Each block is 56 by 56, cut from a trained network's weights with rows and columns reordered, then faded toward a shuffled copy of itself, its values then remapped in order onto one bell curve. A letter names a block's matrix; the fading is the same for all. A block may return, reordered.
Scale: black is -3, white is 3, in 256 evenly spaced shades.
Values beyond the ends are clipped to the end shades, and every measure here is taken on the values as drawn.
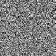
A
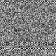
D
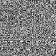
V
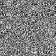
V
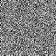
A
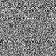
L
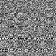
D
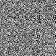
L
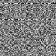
D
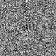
A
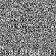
L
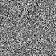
A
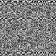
D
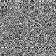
V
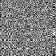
L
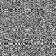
D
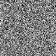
A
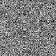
A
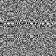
D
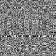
D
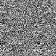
V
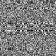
D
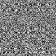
L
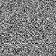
V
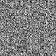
A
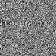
V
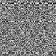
D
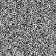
A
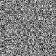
A
